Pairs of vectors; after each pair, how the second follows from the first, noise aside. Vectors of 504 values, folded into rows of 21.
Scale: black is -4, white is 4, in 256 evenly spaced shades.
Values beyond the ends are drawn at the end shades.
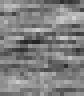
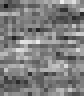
negated.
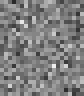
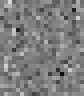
reversed, negated, partly zeroed.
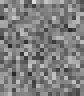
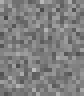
wrapped around, negated, shrunk.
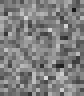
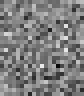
sign-scrambled.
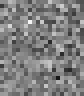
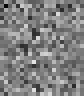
wrapped around, negated.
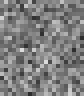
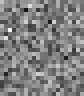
wrapped around, negated.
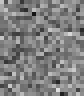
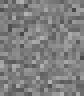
reversed, negated, shrunk.
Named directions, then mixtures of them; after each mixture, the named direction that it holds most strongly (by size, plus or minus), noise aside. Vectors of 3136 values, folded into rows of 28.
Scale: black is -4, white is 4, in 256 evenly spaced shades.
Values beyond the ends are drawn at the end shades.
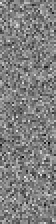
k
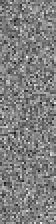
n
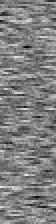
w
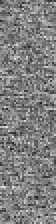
n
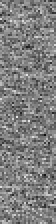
k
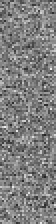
k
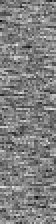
w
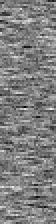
w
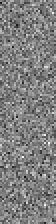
k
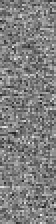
n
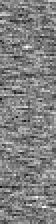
w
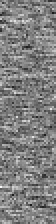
w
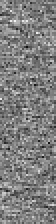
n
